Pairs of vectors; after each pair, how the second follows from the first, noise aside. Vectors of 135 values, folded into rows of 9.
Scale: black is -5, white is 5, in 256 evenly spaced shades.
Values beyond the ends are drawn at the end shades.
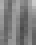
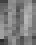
wrapped around, negated.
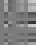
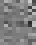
sign-scrambled.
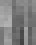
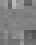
reversed, negated, partly zeroed.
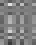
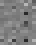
reversed, negated, partly zeroed.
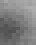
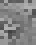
sign-scrambled.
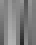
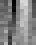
reversed, scaled up.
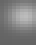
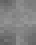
wrapped around, negated, shrunk.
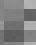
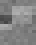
reversed, negated, partly zeroed.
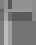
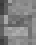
wrapped around, negated.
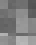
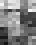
reversed, scaled up.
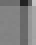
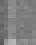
reversed, negated, shrunk.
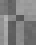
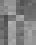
negated.
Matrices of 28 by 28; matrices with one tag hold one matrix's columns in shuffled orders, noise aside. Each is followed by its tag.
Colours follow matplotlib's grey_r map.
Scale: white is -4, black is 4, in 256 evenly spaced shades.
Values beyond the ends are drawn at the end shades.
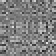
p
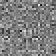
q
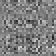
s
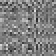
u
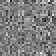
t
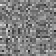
q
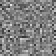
q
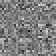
q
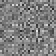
q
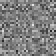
q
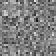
t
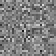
q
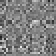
s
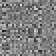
q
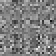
s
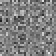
t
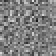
t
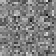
t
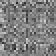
u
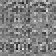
u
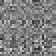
s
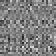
s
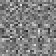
q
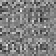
u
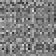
u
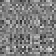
s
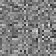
q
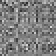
u
